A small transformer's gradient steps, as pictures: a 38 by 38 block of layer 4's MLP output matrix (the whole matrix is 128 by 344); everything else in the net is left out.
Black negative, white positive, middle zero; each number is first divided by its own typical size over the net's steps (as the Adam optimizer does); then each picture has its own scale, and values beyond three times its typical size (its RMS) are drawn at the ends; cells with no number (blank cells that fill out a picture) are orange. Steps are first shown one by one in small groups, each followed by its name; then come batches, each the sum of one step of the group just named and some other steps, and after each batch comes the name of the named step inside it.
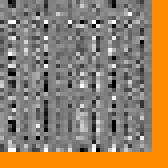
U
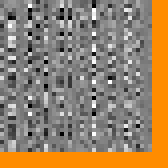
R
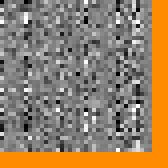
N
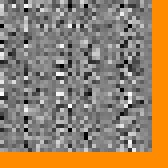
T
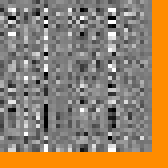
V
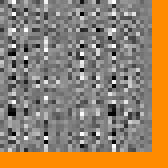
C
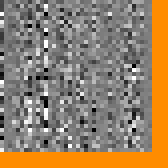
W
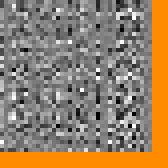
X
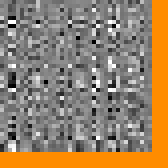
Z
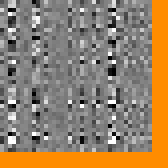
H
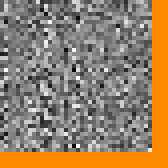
W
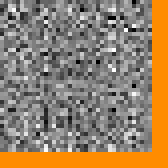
V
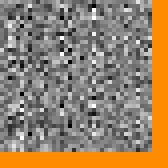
R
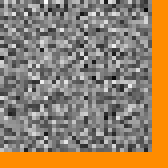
C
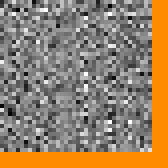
C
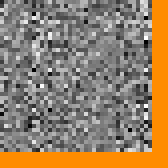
N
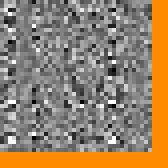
H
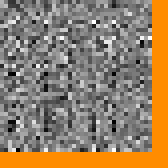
U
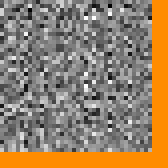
R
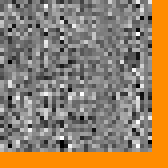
W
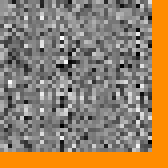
T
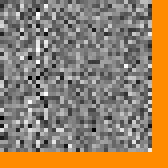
W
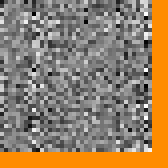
N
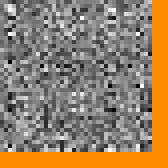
V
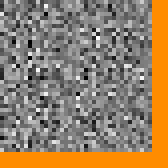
W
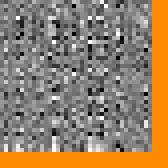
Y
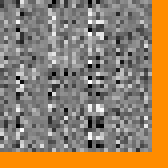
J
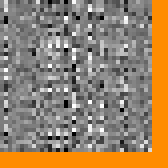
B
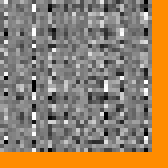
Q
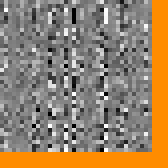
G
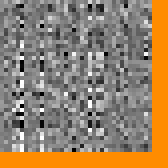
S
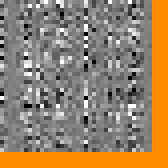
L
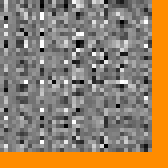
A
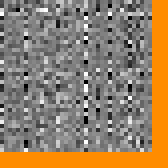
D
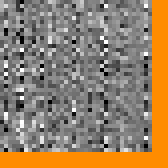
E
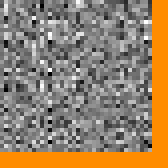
A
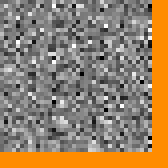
Y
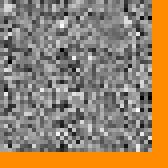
B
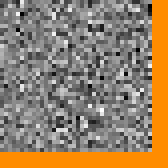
J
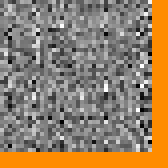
Q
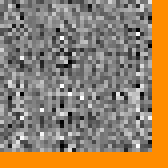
S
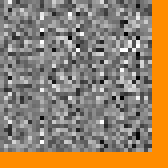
A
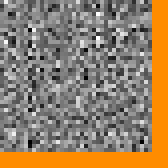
Q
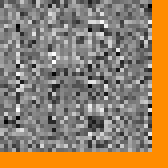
J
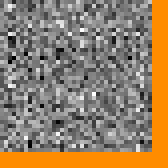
E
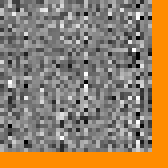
D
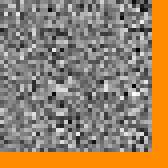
Q
